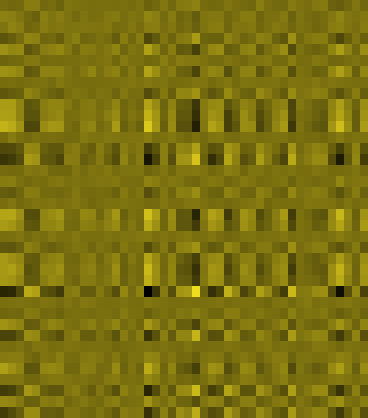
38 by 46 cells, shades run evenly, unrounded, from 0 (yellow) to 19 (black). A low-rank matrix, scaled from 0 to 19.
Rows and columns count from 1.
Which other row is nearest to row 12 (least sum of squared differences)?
20
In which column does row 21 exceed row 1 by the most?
25
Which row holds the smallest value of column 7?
12
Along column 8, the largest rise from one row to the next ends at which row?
27
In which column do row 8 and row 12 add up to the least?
19
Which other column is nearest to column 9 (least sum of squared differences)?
13
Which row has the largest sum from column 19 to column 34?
15
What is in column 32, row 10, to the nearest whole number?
8
